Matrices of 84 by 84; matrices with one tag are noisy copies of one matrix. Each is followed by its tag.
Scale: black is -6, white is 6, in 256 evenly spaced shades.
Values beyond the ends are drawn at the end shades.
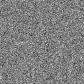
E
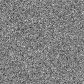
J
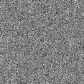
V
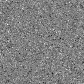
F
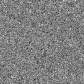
V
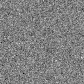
E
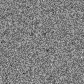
E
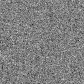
F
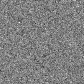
V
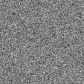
J
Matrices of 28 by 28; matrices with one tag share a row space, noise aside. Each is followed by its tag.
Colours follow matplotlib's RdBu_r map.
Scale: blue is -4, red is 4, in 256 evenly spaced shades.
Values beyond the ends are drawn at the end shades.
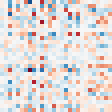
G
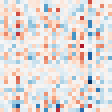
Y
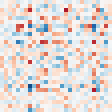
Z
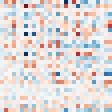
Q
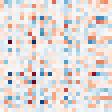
G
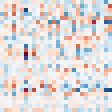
Q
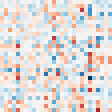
Y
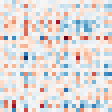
Q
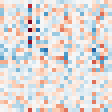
Z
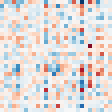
Y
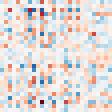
G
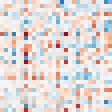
Q
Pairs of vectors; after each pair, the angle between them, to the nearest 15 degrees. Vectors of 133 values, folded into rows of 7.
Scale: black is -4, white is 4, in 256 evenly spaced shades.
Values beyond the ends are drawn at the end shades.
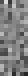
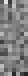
15 degrees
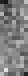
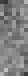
15 degrees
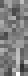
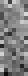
75 degrees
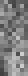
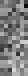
60 degrees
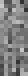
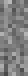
120 degrees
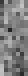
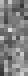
165 degrees
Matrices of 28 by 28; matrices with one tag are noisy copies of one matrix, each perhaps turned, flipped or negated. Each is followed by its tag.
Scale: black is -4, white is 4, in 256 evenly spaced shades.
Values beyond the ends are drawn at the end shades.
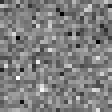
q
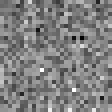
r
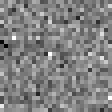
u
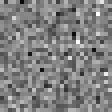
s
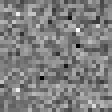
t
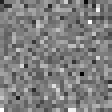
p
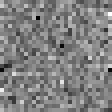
u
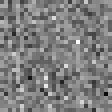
t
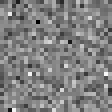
r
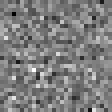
s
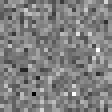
q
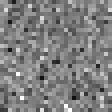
u
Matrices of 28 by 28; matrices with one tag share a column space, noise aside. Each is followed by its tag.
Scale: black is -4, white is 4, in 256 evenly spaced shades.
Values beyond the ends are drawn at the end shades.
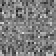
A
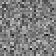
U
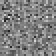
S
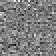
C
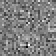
C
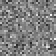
C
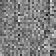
S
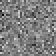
C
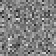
C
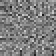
S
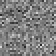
C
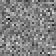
C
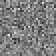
U
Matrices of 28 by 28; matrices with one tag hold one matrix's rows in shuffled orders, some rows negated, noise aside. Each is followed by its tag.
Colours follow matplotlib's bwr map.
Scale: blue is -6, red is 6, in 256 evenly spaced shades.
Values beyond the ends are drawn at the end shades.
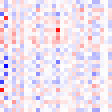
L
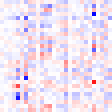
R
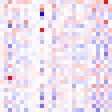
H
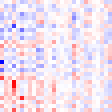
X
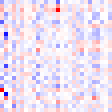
L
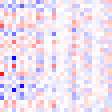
X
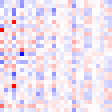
X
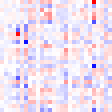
R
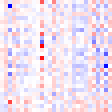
H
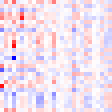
X
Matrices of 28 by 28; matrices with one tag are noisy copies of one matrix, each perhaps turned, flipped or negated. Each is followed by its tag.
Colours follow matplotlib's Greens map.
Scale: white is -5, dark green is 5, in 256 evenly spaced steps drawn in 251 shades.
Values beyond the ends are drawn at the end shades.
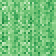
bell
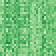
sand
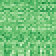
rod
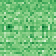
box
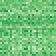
sand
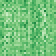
sand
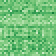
sand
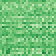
bell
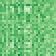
box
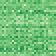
sand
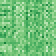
rod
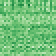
rod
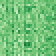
box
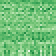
rod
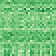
rod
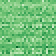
bell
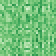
box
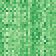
sand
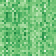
sand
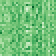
box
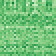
rod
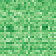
box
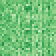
box
